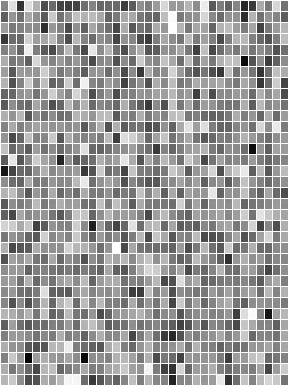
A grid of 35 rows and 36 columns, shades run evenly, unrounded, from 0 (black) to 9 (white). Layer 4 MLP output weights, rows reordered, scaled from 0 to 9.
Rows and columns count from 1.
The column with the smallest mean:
12
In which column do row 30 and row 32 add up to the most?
9
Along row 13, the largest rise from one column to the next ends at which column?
16
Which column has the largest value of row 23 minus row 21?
15
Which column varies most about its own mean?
22
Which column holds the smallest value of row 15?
8
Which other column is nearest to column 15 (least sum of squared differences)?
25
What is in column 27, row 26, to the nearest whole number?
4
